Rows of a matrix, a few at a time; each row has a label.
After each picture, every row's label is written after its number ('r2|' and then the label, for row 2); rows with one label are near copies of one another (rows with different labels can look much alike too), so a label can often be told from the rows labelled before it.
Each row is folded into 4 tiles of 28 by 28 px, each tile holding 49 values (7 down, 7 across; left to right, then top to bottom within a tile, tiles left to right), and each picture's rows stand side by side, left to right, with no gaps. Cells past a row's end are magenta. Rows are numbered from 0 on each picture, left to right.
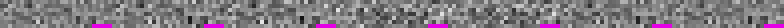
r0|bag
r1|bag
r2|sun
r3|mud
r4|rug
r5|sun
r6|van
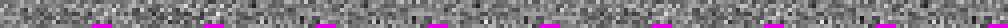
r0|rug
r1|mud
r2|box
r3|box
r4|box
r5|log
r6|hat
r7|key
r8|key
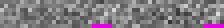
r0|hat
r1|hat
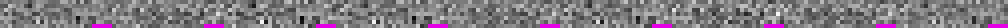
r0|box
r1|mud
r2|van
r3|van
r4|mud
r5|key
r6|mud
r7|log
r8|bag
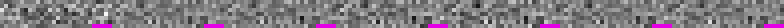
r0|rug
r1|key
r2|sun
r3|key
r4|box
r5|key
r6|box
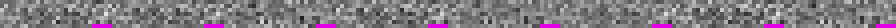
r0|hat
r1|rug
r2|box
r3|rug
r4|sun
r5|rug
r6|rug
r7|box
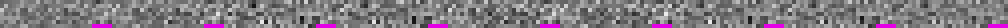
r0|hat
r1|hat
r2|key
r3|key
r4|mud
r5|hat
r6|van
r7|key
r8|box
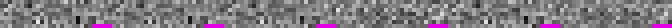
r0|bag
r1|bag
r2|sun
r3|mud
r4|sun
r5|rug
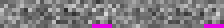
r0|rug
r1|rug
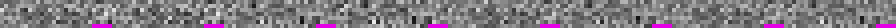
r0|rug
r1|mud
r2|bag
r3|bag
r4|mud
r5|key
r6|log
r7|bag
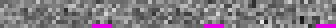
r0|rug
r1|log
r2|key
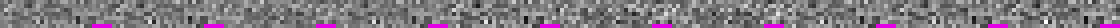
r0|sun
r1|key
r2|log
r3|van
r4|key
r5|rug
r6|hat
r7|key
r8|sun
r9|van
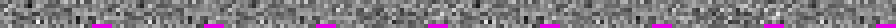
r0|box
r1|key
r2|box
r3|log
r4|key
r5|van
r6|rug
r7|box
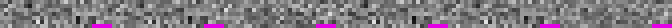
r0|bag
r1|van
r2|log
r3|van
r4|bag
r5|rug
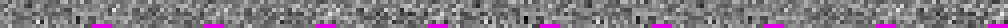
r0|van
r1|log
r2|hat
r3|rug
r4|sun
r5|van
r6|box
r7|log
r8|hat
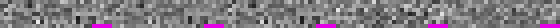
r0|sun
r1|bag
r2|bag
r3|mud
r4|rug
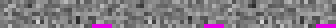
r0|sun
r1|box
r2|box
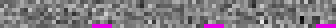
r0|rug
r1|key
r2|bag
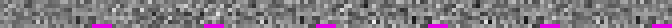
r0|key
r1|mud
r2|sun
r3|sun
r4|key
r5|bag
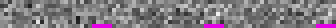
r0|bag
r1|rug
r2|hat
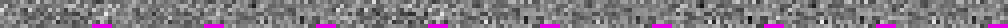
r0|hat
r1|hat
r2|bag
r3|mud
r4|sun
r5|box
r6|key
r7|box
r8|van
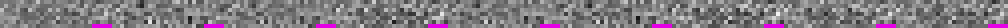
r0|hat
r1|box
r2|key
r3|mud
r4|box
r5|key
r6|rug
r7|rug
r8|log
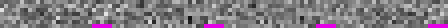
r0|log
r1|sun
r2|key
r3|mud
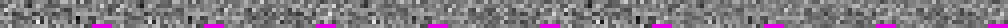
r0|sun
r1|van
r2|hat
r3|box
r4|log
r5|key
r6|bag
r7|log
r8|rug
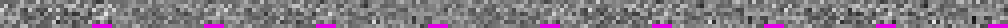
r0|hat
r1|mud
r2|log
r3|box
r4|rug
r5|mud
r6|sun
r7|rug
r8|van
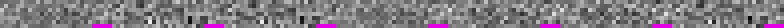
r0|hat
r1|bag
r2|sun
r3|log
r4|mud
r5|log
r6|key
